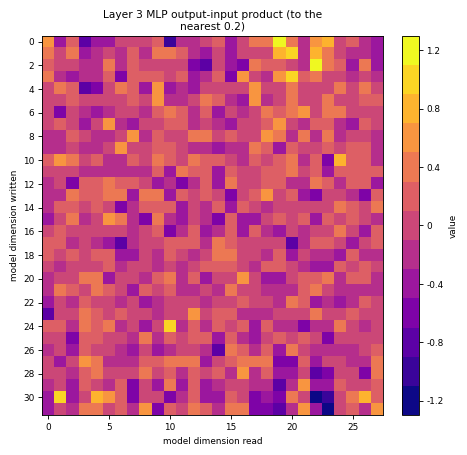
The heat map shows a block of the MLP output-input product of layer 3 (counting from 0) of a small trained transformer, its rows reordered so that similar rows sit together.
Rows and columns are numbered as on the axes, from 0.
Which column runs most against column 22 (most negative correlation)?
27
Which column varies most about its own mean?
22
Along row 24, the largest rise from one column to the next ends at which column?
10
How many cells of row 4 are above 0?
9
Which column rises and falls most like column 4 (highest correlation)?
3
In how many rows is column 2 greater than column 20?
9
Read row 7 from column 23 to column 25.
0.2 -0.2 -0.4
